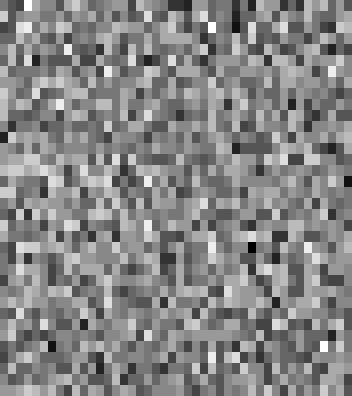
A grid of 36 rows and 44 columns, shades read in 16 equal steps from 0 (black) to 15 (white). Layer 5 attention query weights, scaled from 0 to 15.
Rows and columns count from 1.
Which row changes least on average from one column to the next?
14
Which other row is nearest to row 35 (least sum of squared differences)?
27
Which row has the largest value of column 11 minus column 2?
29
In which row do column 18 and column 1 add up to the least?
13
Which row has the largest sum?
16
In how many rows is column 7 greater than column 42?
19
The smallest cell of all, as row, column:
23, 32
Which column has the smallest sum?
21
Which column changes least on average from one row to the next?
28
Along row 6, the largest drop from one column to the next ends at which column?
5
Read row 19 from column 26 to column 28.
13 6 10
